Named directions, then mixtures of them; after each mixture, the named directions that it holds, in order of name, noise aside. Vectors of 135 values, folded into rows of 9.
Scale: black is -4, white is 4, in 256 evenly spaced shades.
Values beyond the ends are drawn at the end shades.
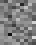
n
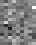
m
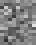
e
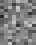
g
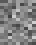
g, n.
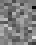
m, n.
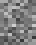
e, n.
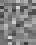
e, g.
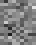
m, n.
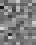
e, g, n.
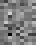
e, m, n.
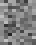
g, m, n.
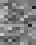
e, g, m.
